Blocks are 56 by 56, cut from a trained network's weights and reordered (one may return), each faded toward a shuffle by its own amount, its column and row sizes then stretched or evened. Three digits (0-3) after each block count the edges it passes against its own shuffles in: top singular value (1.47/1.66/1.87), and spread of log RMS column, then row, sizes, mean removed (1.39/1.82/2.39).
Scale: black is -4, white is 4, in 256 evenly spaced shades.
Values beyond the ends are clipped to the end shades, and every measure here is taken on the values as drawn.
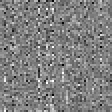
2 3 1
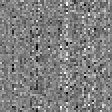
0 3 0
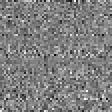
1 0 3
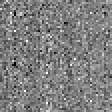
0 2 0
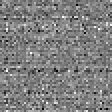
1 2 2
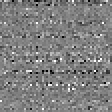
0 1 3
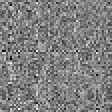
3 2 1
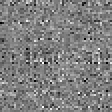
1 2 3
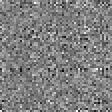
2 2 2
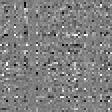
0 3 3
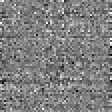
1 2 1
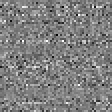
1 0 3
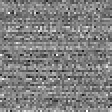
3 0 2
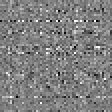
2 2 3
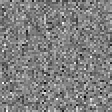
1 2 0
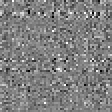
2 2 3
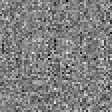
2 2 0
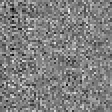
2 2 0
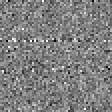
0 0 2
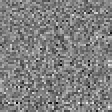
2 0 1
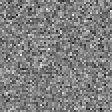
0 0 0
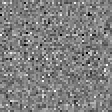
0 1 2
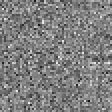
1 0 1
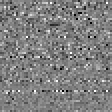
0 0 3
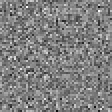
2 2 1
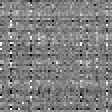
3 3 1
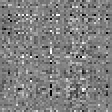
3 3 3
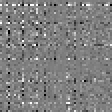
2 3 3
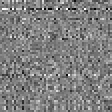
3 0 3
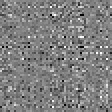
3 3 3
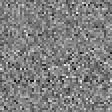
1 0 2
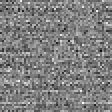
1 0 1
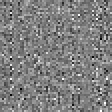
1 3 0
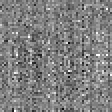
2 1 2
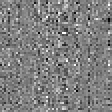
2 3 2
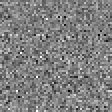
0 0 2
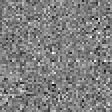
1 2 1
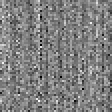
3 2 0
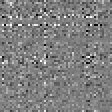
1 2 3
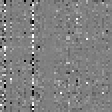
3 3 0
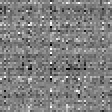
3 3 2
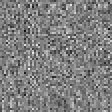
3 2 0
